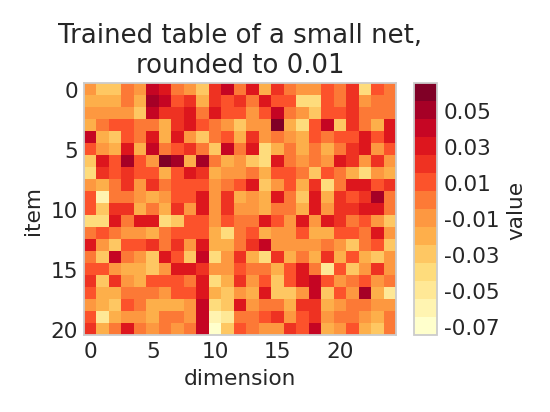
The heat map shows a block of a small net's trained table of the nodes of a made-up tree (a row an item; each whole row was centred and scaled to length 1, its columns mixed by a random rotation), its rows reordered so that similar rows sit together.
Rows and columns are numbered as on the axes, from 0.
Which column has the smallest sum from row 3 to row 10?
14
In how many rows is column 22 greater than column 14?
10
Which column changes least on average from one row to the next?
16
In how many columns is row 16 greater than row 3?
13
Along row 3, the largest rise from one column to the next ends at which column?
15
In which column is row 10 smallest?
1
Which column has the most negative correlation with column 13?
9
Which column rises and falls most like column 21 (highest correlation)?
24
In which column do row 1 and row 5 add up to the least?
17
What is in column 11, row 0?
0.04
